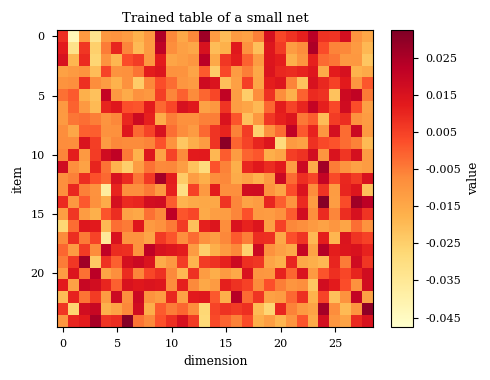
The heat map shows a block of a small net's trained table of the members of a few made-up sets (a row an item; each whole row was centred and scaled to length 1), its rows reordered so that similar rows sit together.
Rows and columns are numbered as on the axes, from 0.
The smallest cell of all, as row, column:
0, 1
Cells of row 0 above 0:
11
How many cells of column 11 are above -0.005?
9
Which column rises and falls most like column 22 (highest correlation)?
10
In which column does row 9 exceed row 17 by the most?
15
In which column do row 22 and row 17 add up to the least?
4
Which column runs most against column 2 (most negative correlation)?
22
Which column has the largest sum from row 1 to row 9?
23
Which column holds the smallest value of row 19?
3
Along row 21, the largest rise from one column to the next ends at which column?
24
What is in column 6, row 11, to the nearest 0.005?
-0.025
